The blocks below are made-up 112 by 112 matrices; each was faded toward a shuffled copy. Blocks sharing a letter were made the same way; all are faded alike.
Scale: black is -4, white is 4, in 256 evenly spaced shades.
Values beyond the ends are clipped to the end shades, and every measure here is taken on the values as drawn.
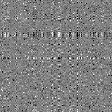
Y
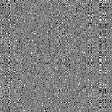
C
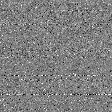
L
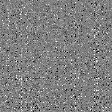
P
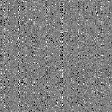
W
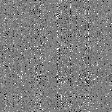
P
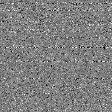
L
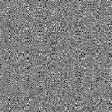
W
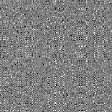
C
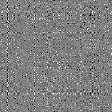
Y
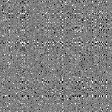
Y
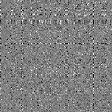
Y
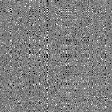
W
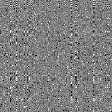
W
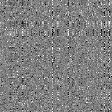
W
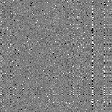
Y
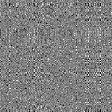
C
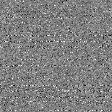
L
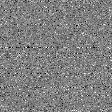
L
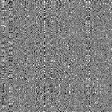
C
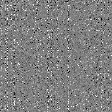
P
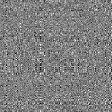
C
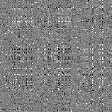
Y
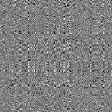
C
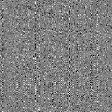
W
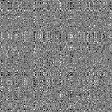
C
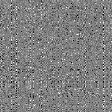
W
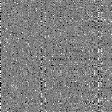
W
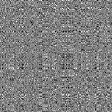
C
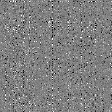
P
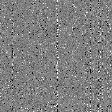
P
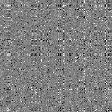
Y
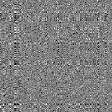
C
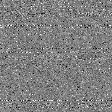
L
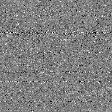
L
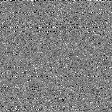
L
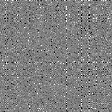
Y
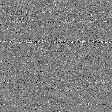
L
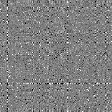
Y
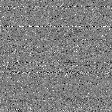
L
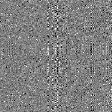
W
